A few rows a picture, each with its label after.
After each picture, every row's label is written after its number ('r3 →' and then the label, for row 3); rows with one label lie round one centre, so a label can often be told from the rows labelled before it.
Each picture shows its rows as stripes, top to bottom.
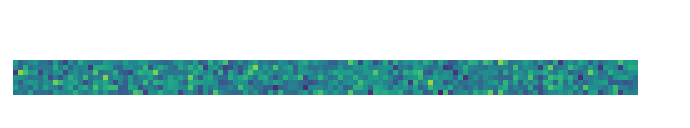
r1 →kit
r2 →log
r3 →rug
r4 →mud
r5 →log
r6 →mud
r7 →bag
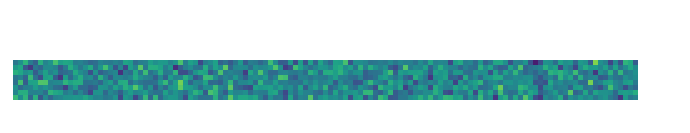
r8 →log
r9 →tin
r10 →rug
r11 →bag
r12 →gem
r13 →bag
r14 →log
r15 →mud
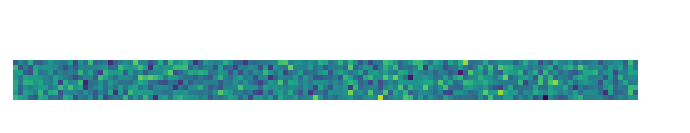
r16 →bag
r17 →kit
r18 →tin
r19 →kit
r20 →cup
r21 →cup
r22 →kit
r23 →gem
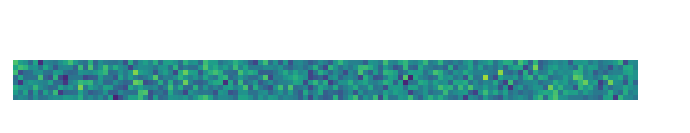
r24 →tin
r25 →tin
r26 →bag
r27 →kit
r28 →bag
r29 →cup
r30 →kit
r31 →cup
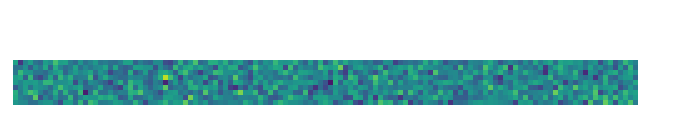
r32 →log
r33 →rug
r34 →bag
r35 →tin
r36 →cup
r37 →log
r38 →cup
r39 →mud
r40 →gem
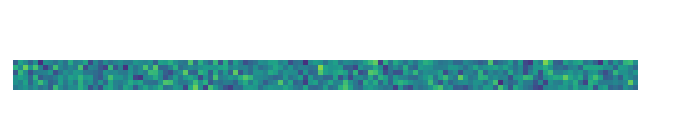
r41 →tin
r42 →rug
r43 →tin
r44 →mud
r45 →gem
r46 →log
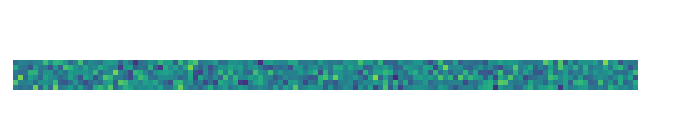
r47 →log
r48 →mud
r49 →bag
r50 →tin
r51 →kit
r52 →kit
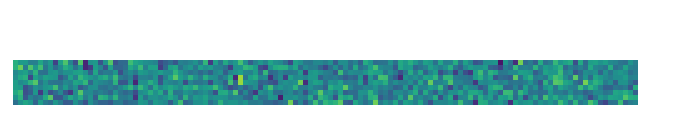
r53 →cup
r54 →cup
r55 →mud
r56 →mud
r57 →mud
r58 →log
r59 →tin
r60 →tin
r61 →rug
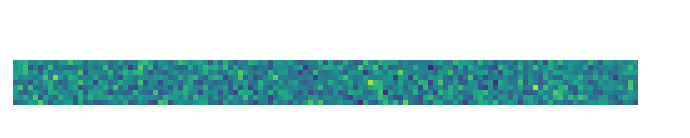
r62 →gem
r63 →tin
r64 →cup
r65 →log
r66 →tin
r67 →tin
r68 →cup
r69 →mud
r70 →gem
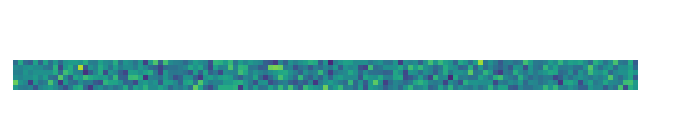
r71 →mud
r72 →cup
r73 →cup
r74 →bag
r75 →tin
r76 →rug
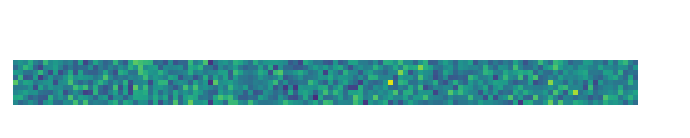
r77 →cup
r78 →rug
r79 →kit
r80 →tin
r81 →gem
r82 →rug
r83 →rug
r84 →tin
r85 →mud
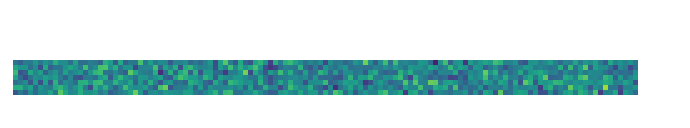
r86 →kit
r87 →mud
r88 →cup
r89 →kit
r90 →mud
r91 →log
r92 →bag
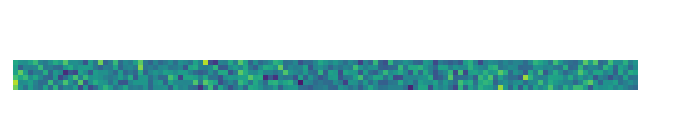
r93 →cup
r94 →cup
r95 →kit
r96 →mud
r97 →cup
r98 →kit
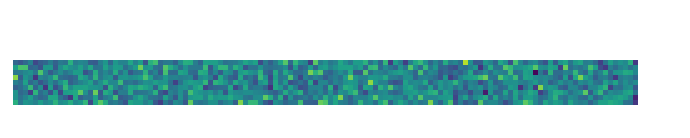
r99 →bag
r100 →tin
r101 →gem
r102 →kit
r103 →tin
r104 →gem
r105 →mud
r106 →rug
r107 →mud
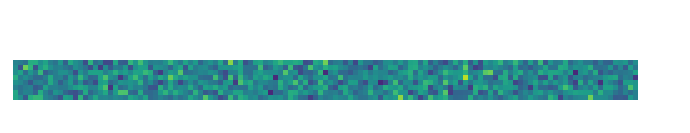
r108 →bag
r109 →rug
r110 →cup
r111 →bag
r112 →cup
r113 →bag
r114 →kit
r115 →cup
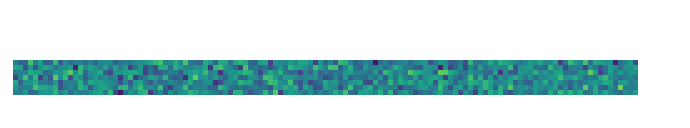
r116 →kit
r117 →gem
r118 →cup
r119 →log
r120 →cup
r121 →kit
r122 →log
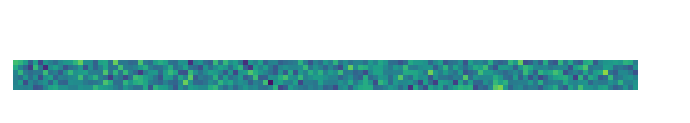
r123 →tin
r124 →kit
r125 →mud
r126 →bag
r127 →kit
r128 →log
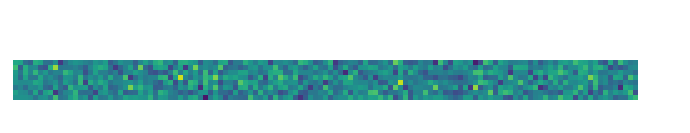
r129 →kit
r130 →log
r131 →cup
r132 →gem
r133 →cup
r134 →bag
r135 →tin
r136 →log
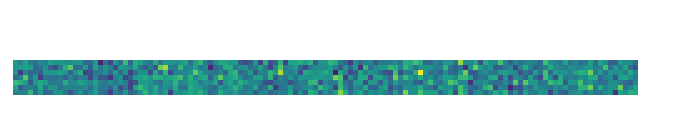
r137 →rug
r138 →gem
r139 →rug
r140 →rug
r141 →mud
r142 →rug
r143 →rug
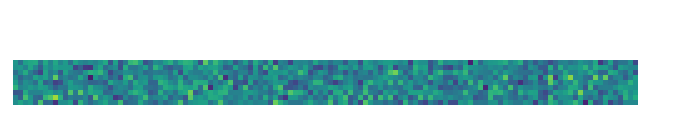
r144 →bag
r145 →log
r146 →bag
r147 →log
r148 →gem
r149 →gem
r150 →bag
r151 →log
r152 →gem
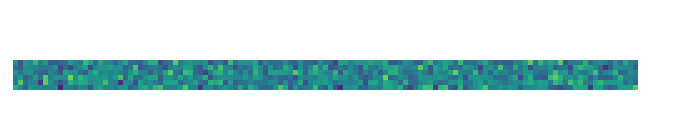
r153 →mud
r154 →bag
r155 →bag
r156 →mud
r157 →mud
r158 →kit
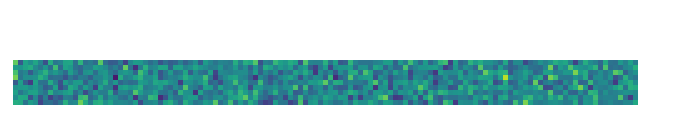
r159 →cup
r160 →log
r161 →kit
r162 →kit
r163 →tin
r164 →kit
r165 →cup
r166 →mud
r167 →mud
